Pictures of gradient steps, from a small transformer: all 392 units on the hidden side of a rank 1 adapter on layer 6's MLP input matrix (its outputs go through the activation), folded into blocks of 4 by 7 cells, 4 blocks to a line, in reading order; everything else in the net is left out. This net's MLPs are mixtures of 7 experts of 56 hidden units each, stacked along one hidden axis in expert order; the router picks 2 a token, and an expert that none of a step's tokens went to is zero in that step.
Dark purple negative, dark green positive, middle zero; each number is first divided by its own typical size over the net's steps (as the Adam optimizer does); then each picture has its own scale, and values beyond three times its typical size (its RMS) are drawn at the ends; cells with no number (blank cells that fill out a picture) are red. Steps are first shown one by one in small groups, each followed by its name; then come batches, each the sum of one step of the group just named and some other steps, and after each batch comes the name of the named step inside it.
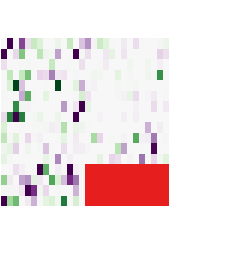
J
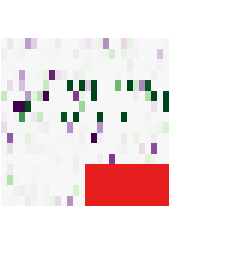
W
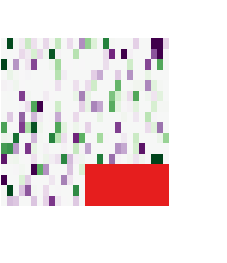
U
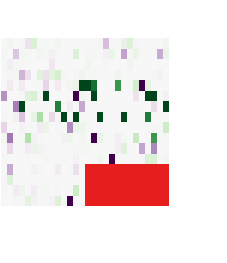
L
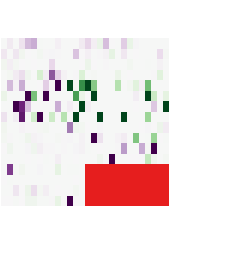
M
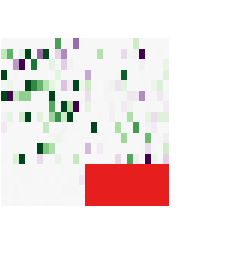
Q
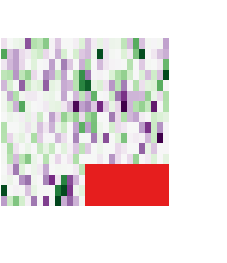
L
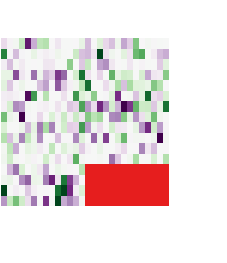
M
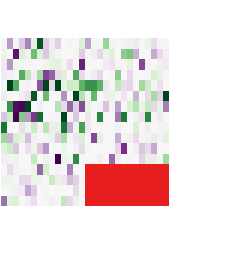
J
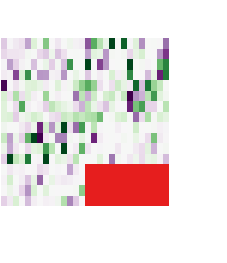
L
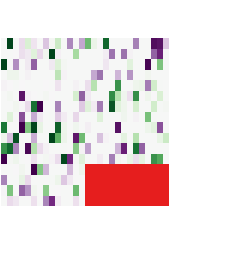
U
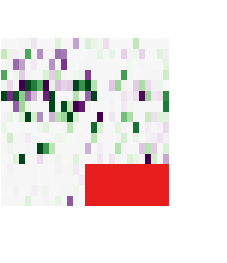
Q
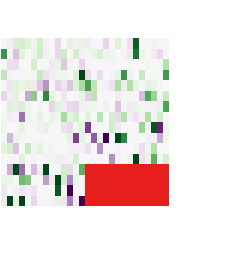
L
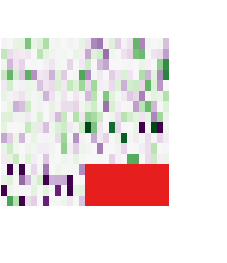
W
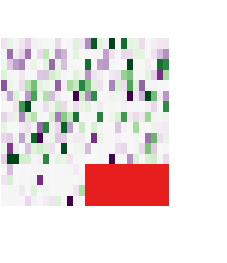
L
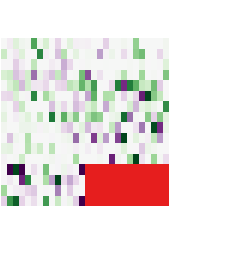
L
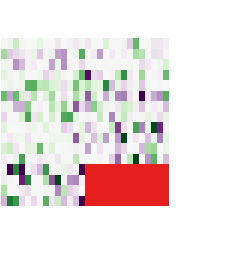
Q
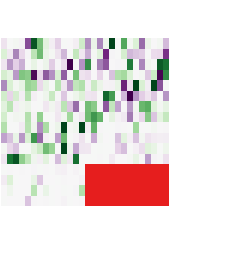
Q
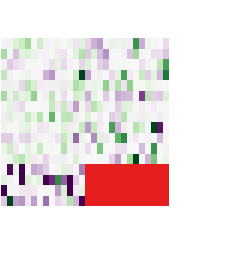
Q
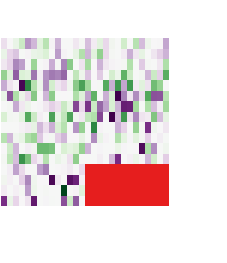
Q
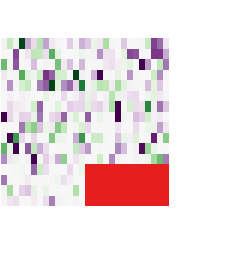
U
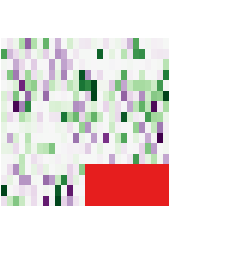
W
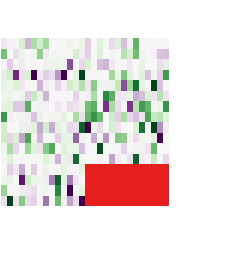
W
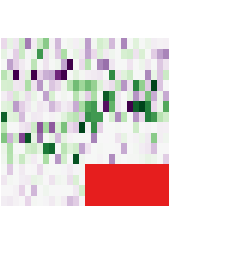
M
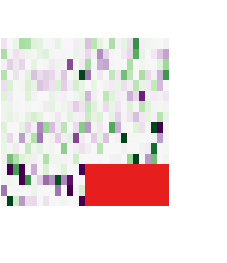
Q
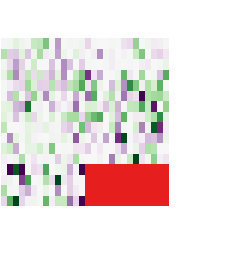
W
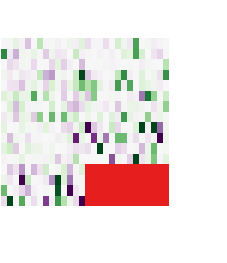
L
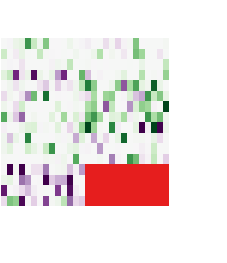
L
